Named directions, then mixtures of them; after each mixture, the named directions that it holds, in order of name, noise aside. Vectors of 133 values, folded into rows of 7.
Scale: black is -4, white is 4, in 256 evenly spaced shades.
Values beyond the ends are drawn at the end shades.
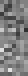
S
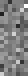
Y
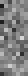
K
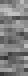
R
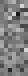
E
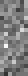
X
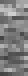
R.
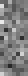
K.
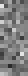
K.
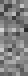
E, S.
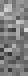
R, S.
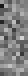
K.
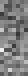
S.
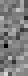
X.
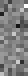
Y.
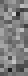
E, X.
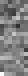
E, R, Y.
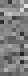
K, R, Y.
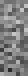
S, Y.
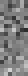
S, X.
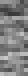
R.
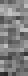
R, X.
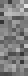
K, R, Y.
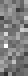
X.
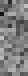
K, S, Y.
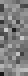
K, Y.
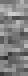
R.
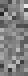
E, K, Y.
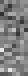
S.
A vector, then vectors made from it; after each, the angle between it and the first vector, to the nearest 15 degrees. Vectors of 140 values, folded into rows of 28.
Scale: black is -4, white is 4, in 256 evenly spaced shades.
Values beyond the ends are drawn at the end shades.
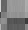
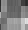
150 degrees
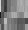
45 degrees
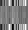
90 degrees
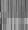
135 degrees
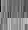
150 degrees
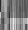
135 degrees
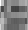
60 degrees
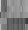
15 degrees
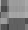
30 degrees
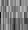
60 degrees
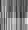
135 degrees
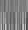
90 degrees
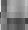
15 degrees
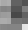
105 degrees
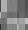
150 degrees
